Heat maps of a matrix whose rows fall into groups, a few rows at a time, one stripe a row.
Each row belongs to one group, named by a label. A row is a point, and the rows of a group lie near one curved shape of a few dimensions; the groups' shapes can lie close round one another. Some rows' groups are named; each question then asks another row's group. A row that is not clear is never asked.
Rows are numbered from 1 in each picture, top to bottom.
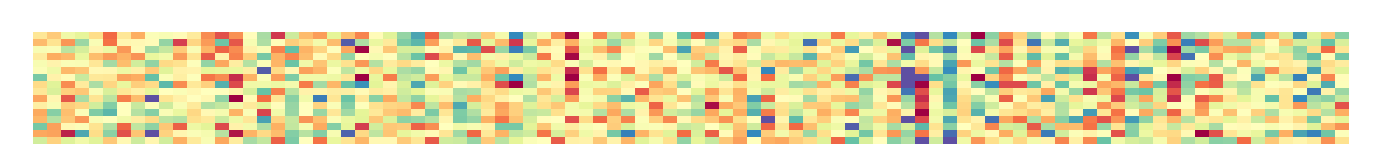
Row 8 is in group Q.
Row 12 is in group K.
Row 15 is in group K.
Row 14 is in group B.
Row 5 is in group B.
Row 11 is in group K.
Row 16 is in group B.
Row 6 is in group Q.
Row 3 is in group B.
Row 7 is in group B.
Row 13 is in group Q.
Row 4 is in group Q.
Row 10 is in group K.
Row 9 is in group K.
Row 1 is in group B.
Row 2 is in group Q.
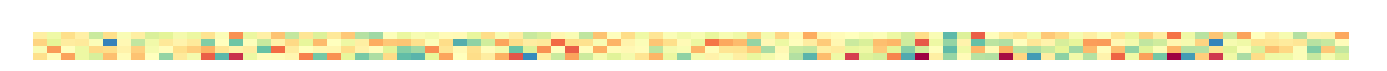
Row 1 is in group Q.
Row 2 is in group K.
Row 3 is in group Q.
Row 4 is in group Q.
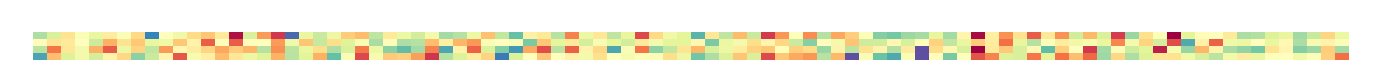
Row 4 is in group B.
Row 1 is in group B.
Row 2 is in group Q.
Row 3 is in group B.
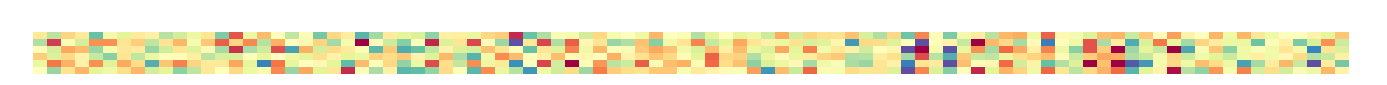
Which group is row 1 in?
Q
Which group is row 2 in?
B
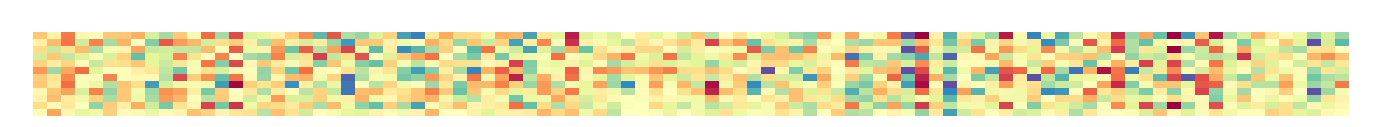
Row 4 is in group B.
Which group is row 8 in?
K
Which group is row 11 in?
Q
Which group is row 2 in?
K
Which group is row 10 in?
B
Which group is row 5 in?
Q
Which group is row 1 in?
Q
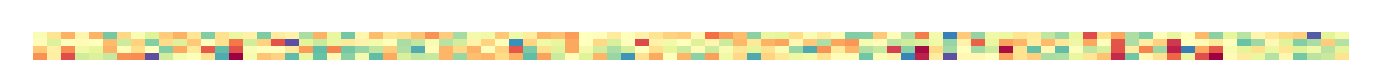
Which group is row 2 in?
B
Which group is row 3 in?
Q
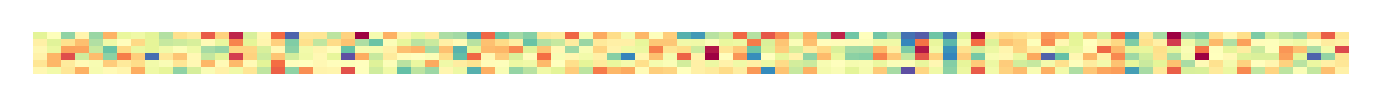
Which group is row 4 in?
K
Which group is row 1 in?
B
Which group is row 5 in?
Q
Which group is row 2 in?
Q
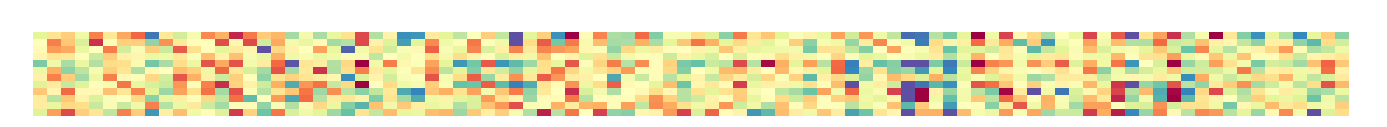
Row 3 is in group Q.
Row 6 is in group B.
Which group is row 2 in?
B
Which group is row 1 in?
B
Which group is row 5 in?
B
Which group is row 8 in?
B
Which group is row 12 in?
K
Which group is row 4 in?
Q
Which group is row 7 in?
Q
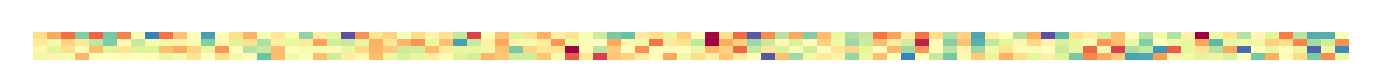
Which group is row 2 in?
K
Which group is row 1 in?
K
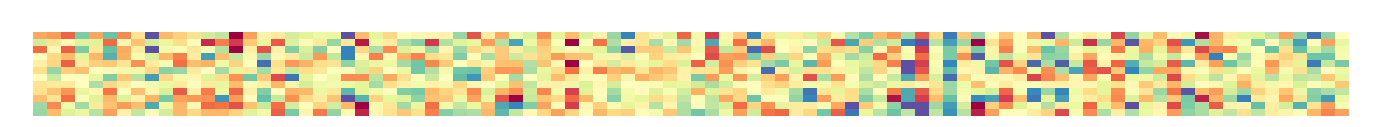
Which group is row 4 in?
K
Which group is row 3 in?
K
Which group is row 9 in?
Q
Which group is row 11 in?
B
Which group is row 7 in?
B
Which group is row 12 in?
B
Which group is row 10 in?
Q
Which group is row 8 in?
Q
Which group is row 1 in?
K
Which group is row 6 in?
Q
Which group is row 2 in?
B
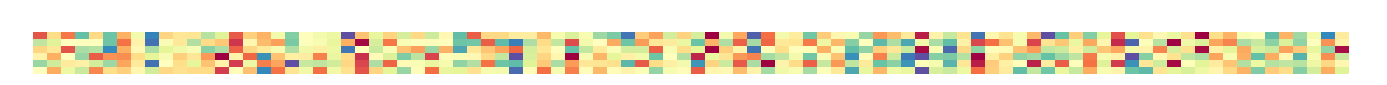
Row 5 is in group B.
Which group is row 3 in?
K
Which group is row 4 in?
B
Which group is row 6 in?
B
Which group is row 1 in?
K
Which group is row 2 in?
B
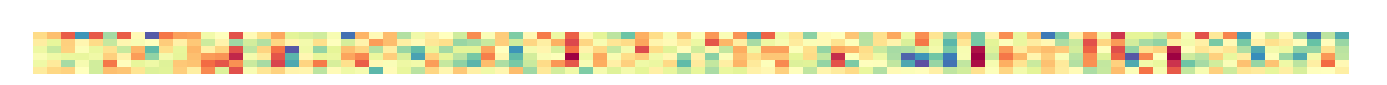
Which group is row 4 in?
B
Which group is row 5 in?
B
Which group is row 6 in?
Q
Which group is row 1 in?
K
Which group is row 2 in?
K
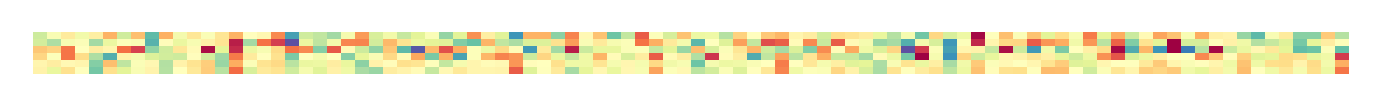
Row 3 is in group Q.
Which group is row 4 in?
K
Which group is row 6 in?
Q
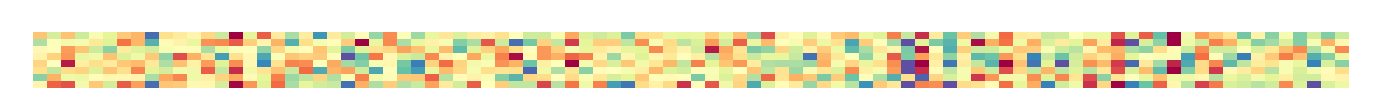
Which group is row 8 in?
K
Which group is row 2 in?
B
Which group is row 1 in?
K
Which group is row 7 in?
B
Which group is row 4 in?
Q
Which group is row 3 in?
K
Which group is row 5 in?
Q
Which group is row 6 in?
Q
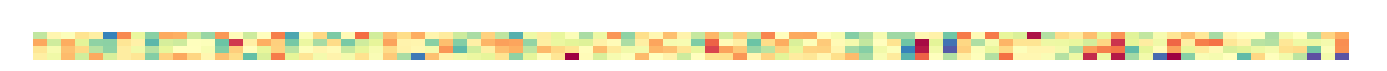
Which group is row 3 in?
K
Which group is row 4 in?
K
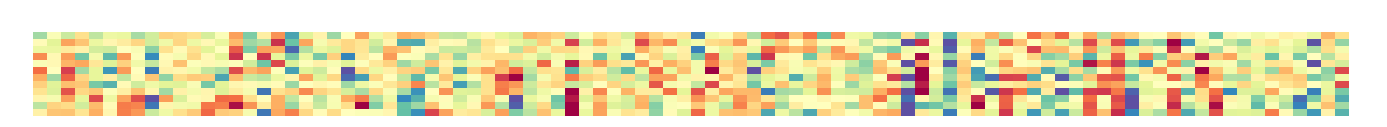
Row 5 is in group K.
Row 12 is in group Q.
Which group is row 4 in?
K
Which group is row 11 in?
B
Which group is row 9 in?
Q
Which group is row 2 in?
K
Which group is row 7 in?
Q
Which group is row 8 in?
K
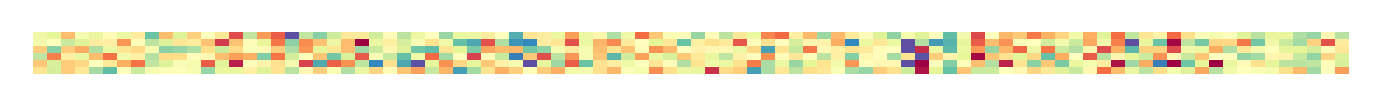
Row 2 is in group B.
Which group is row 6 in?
K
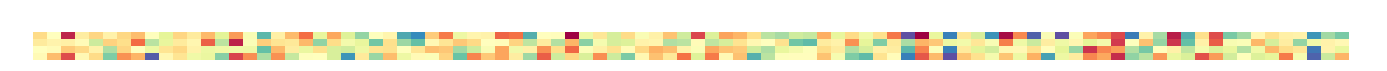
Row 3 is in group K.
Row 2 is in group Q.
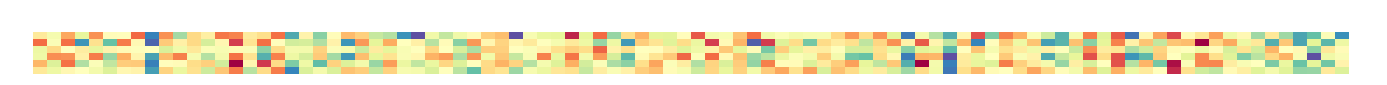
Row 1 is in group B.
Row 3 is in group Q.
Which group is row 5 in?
K
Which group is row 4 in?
K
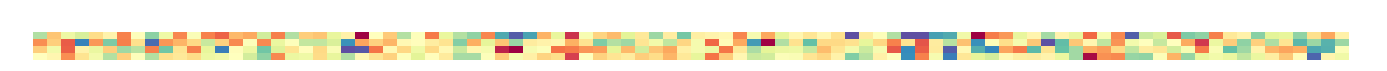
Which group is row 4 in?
K
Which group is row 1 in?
B
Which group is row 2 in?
K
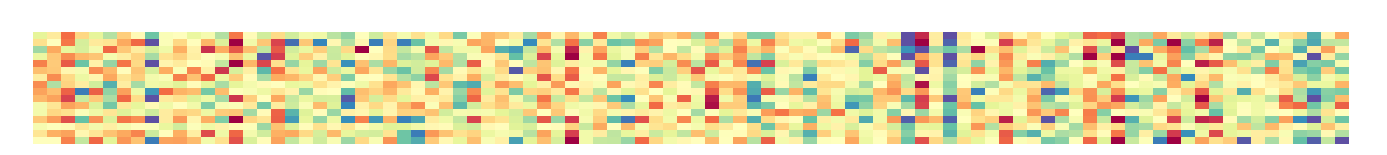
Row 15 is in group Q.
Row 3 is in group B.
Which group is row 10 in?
K
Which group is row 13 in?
K
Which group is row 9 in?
K
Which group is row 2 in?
K
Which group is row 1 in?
K
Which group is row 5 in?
K
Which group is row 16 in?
K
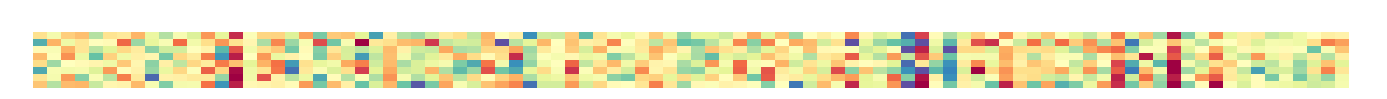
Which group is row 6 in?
B
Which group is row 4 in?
Q
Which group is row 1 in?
Q
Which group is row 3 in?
K
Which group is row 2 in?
B
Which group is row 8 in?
Q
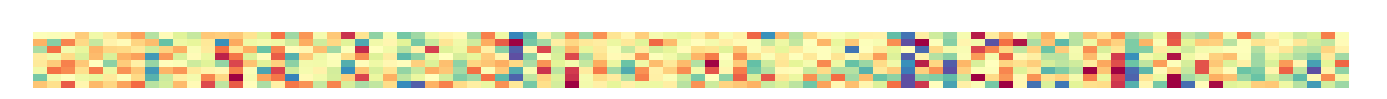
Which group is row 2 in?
Q
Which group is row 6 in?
K
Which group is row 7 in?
B
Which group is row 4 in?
B
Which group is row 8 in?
Q
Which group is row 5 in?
K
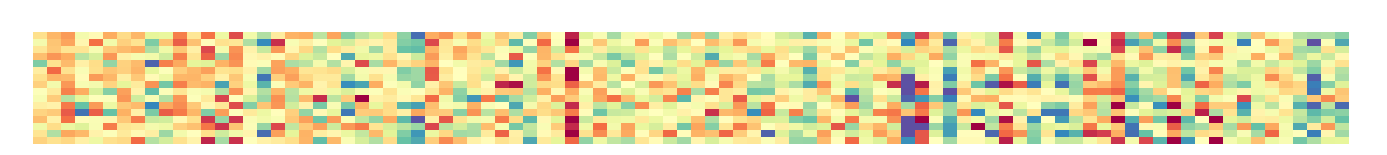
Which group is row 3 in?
Q
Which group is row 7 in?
Q
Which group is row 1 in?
Q
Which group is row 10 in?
B
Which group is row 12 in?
K
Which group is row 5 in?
B
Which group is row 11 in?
K
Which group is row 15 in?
Q
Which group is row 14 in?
B
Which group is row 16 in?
Q
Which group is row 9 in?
K
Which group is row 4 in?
Q
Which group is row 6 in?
Q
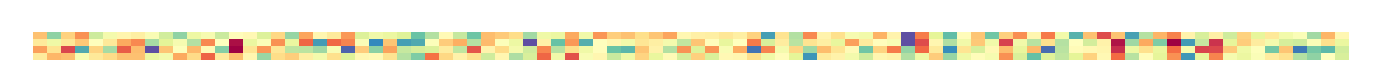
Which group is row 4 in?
Q
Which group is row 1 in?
Q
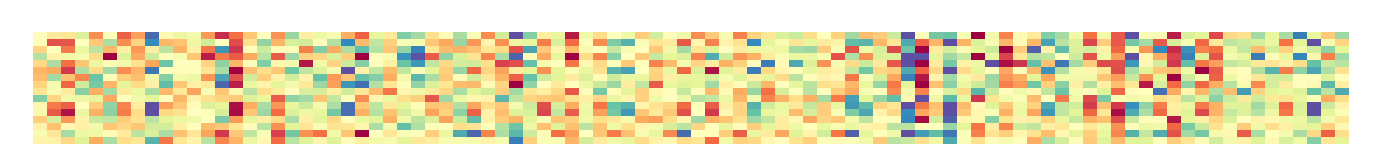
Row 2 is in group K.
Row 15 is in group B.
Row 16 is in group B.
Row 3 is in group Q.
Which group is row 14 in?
Q
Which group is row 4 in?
B
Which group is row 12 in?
K
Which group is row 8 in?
Q
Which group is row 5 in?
Q
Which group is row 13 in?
K
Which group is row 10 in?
B
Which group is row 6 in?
K
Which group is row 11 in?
K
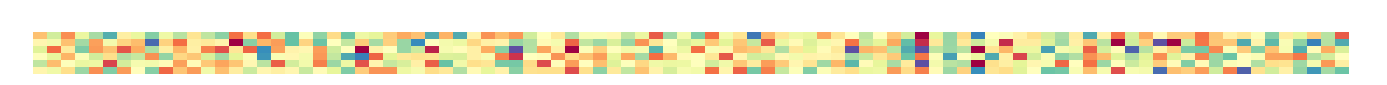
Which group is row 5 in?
B
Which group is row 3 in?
B
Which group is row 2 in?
K
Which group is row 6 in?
K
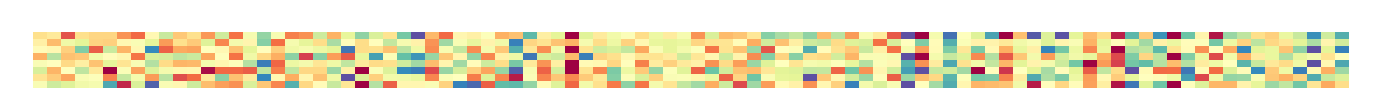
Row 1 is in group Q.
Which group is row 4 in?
Q
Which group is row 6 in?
B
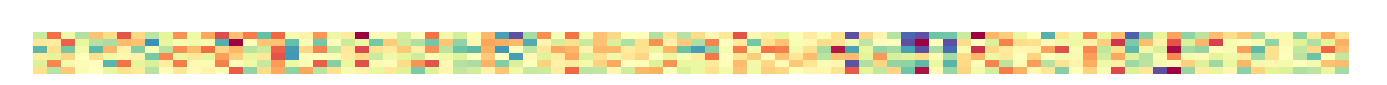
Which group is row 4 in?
B
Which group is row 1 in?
B
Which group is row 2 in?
K
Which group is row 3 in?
B
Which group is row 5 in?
B
